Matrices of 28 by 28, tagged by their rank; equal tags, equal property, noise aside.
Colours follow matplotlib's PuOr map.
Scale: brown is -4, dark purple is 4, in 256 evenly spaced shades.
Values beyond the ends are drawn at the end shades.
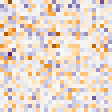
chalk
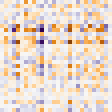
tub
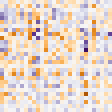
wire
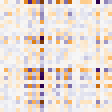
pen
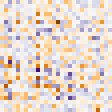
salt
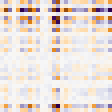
pen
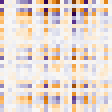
pen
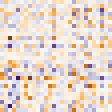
salt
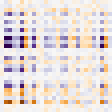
pen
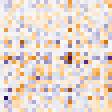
salt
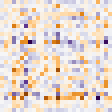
wire
